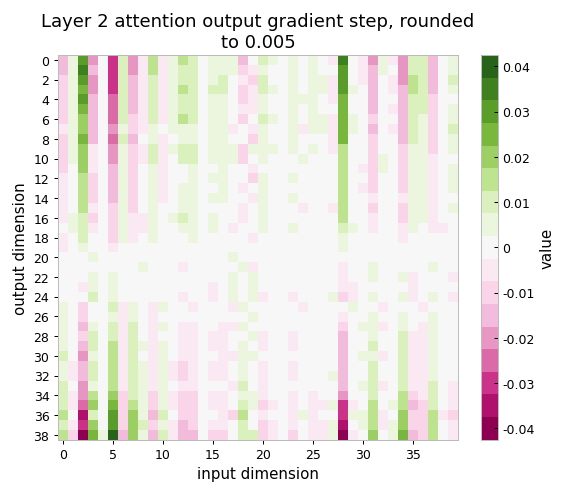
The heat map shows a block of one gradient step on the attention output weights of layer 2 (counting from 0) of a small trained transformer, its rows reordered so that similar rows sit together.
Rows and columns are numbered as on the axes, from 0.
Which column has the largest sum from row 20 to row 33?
5
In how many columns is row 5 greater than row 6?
4
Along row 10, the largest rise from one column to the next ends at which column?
6
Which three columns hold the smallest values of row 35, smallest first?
28, 2, 35
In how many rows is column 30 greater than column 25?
8
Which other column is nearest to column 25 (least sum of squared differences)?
11
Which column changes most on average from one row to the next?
19
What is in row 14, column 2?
0.015
